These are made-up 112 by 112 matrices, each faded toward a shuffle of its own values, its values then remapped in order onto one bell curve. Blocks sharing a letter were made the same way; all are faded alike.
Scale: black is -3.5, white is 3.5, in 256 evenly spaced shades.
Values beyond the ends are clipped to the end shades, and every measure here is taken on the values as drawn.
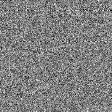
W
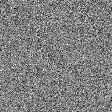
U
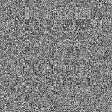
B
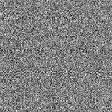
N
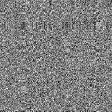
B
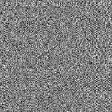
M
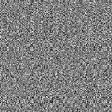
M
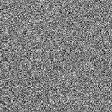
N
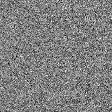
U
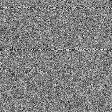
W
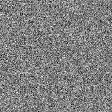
U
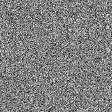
U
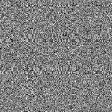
N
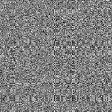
M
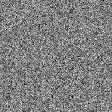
U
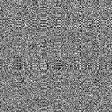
M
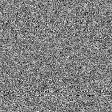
W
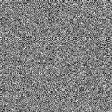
N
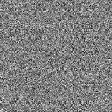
N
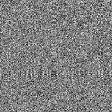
N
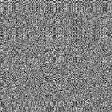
M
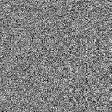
B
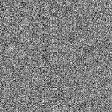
B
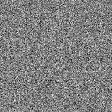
U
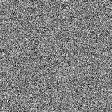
U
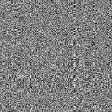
M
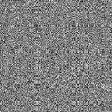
M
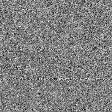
W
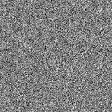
U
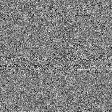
W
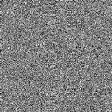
B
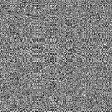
M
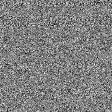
W
